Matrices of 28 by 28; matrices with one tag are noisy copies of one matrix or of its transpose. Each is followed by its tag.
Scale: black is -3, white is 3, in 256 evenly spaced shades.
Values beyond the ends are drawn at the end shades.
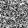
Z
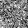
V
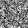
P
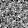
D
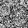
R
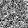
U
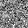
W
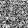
Z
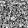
Z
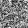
U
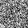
R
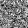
P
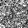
R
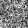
V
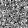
Z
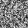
W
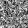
P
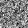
U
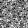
D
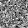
W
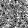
P
